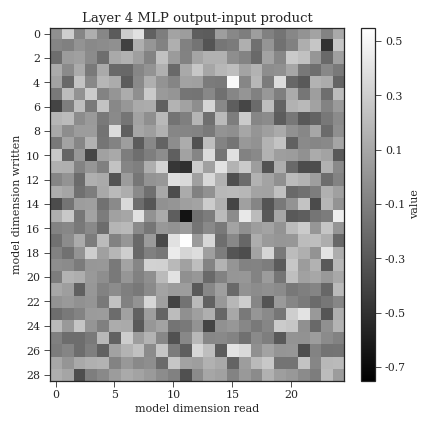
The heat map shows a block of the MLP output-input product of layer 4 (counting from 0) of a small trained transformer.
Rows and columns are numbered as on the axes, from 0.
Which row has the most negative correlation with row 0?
10
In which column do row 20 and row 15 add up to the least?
11
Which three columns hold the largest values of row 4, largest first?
15, 19, 2
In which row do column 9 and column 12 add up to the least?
9
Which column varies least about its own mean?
17
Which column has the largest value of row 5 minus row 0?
8
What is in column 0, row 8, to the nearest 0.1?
0.1
